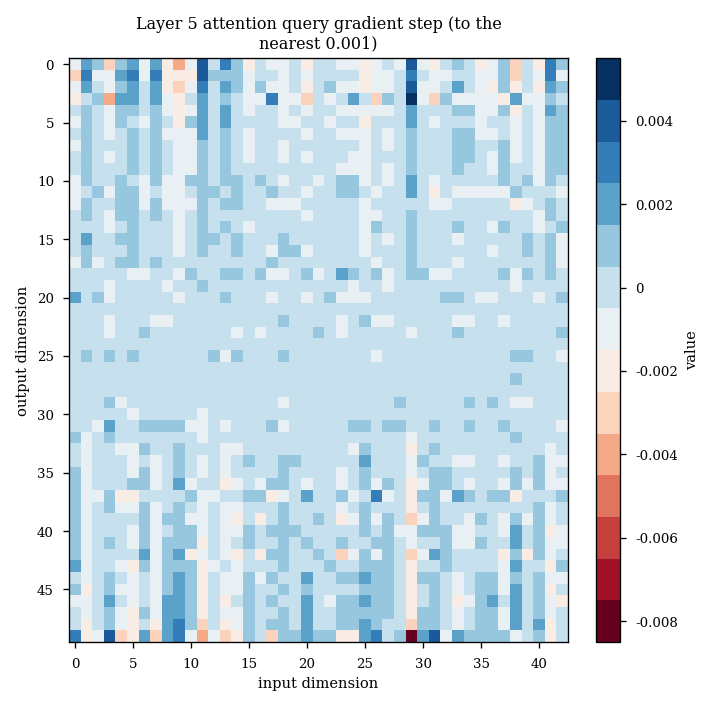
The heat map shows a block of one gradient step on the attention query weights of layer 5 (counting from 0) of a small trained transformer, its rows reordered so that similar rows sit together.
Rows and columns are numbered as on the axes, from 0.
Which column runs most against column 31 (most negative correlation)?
29
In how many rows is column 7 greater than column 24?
16
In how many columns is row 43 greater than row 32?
13
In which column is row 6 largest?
11
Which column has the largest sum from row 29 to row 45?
9
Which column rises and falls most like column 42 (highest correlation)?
33
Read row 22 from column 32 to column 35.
0 -0.001 -0.001 0
